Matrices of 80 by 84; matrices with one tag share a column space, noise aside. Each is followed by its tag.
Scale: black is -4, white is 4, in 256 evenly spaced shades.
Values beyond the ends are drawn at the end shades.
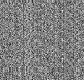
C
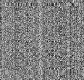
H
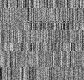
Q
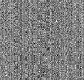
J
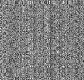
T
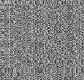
T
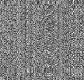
T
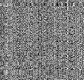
H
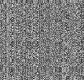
C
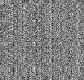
C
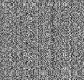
H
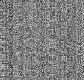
J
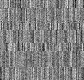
Q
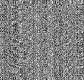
T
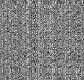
T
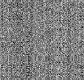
J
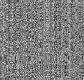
J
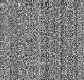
H
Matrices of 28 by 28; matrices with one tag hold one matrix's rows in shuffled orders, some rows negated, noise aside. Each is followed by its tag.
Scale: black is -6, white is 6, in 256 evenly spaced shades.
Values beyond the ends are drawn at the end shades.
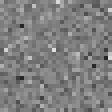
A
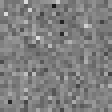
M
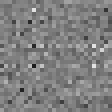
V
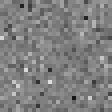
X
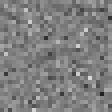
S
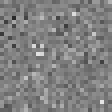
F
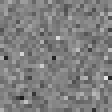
A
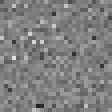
F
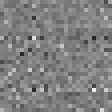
V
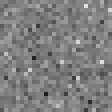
S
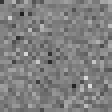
X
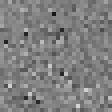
M
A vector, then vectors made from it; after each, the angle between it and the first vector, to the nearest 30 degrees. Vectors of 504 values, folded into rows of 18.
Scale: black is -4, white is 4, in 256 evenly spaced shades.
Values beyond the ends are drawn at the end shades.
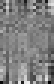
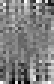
150 degrees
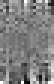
150 degrees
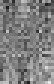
120 degrees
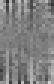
150 degrees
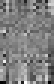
30 degrees
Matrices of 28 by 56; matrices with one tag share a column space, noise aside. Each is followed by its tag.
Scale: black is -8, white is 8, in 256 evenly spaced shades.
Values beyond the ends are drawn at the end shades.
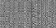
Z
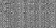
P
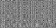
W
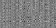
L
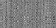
L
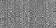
Z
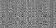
Z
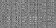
L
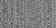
Z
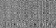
W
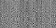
Z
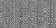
Z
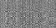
Z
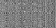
P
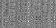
L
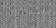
P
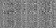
P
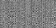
Z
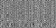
W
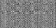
P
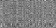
W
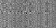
P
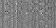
P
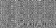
W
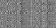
P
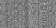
P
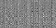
Z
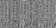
W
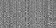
Z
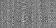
L
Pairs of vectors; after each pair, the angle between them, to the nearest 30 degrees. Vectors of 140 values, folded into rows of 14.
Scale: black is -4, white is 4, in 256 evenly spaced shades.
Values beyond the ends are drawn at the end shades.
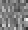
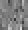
60 degrees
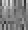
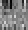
150 degrees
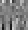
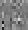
60 degrees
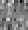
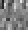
150 degrees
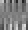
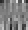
150 degrees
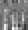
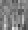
30 degrees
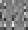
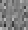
150 degrees
